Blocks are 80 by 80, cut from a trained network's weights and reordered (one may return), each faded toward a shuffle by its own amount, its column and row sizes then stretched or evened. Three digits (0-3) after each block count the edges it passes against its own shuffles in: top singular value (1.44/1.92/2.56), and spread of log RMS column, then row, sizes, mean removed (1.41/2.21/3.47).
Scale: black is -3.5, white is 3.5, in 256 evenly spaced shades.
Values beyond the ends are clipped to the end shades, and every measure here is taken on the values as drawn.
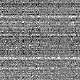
3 2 2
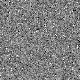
0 1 0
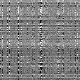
3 3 0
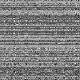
3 1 0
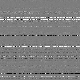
3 0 3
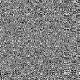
2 1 2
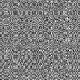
3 0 2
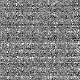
2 2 1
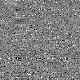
1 0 1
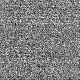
0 1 0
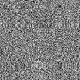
2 0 0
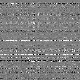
2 1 3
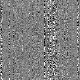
0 3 0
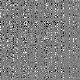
0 3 2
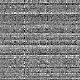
3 2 2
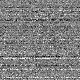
2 0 2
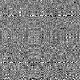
2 0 2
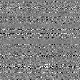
2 0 3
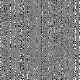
1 3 1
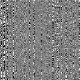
2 3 0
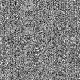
1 0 0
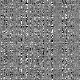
1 3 1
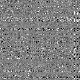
1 1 2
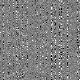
0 3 1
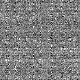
1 2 0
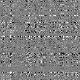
1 2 3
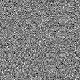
2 0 0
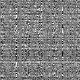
2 3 0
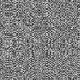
3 2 0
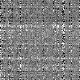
2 3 1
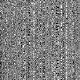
1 2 1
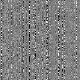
1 3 0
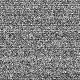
1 0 0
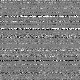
2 0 3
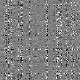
0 3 2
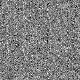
0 1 0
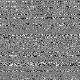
0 0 3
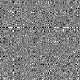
2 1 2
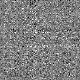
0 2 1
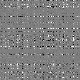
1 2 3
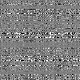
1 0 3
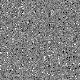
0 1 0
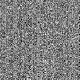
1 1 1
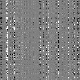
2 3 2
